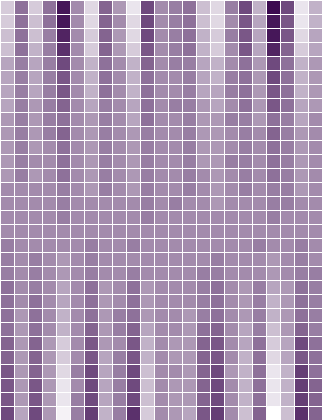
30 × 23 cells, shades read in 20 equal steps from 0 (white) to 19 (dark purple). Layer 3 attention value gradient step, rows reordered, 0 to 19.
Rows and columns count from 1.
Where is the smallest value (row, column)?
30, 20
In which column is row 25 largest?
22
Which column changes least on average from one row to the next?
12
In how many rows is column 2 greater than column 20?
12
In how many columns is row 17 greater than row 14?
4
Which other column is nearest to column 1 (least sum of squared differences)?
3
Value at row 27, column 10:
14
